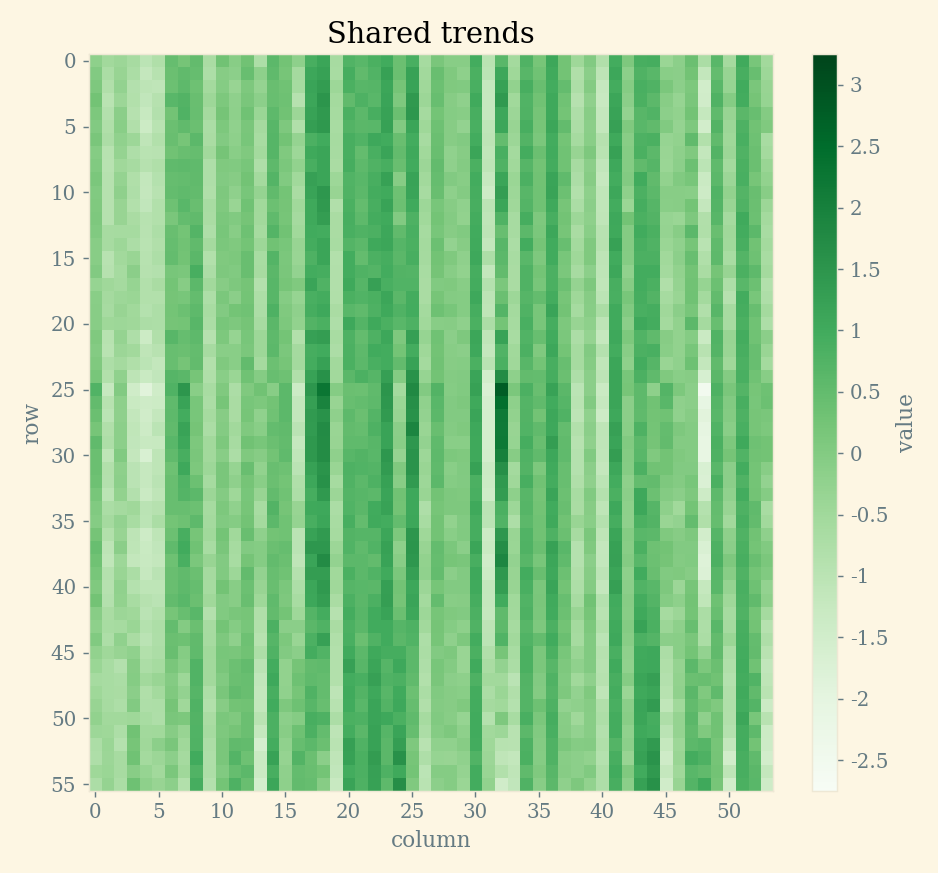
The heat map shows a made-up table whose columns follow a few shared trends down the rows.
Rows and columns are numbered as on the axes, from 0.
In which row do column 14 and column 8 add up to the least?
25
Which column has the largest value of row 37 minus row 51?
32
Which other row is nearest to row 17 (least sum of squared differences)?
45
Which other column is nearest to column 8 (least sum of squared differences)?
14
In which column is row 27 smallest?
48
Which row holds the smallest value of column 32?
55
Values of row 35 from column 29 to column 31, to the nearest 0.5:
0 1 -1
